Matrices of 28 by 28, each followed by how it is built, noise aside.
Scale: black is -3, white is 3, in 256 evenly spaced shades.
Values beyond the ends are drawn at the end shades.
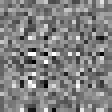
low rank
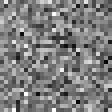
repeating rows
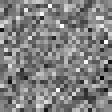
Hankel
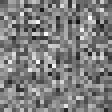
blocks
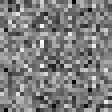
repeating rows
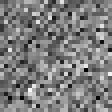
Hankel
